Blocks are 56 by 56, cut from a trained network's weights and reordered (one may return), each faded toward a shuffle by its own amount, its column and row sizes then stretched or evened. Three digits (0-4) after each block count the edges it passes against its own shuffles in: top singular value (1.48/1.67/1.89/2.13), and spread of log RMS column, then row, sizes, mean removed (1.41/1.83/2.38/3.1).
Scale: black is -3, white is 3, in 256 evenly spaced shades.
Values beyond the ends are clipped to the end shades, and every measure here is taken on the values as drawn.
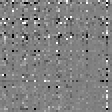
2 3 3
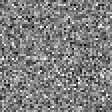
0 0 2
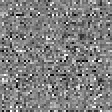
0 2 4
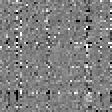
3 3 2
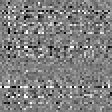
2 1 4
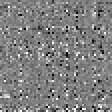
0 3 3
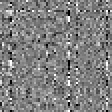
3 3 1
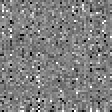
0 3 1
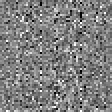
1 3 0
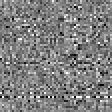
3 0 3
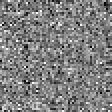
1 1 2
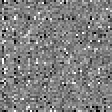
2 1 2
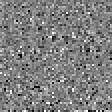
0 0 2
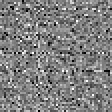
1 0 1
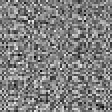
4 0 1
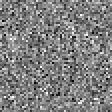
0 0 0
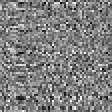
3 1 2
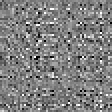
2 2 3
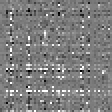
4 4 2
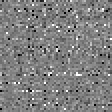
1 1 3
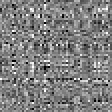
3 2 3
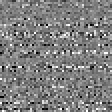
0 0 4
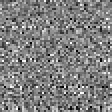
2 0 3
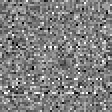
1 0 1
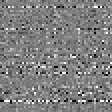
2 0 4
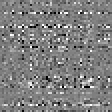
0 3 4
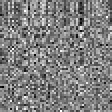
4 2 0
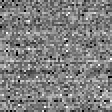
1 0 1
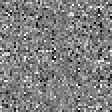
0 2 2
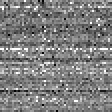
4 0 2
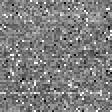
0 1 0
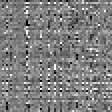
3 4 0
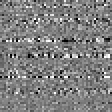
3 1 4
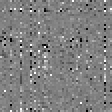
2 3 2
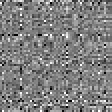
3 2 3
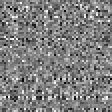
3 0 3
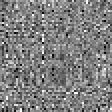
2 2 0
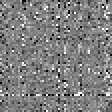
1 3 2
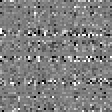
2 3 4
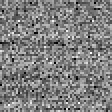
0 0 1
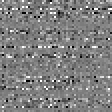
0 1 4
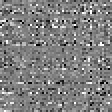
1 2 4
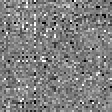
1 2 2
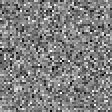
2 0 0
